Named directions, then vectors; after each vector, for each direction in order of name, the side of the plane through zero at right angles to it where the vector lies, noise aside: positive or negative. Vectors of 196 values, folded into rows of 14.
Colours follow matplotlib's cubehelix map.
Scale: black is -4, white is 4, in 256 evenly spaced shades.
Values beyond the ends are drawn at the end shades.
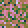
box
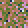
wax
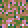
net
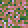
positive, positive, positive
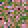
positive, positive, positive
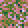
negative, negative, positive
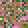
negative, negative, negative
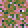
negative, negative, positive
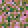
negative, negative, negative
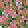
positive, negative, negative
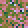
negative, negative, positive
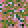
negative, negative, positive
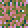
positive, negative, positive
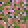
positive, positive, positive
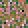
negative, positive, negative
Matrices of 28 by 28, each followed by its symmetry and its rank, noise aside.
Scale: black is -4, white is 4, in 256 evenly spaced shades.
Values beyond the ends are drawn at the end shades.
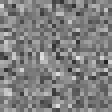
no symmetry, rank five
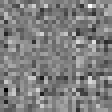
antisymmetric, rank four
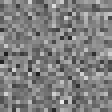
antisymmetric, rank six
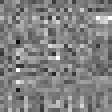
no symmetry, rank five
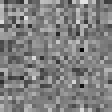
antisymmetric, rank four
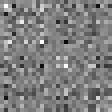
symmetric, rank four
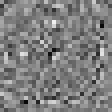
symmetric, rank five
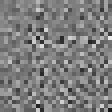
no symmetry, rank four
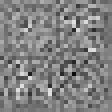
symmetric, rank six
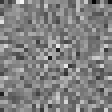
symmetric, rank five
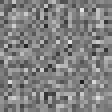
symmetric, rank five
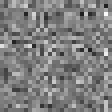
no symmetry, rank six
